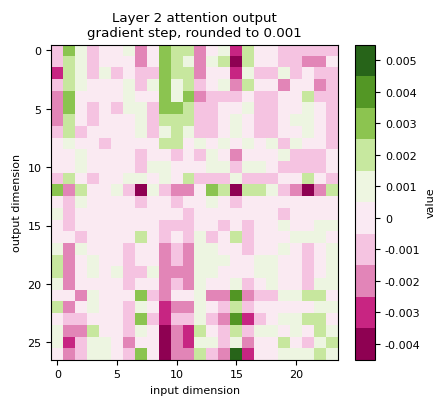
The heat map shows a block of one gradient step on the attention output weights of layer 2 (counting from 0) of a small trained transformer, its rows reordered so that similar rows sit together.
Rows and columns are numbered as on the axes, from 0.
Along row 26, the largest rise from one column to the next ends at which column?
15
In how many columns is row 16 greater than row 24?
9
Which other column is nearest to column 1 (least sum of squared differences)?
11
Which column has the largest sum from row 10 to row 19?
0
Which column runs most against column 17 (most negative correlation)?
21
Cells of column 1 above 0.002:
3
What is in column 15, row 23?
0.004
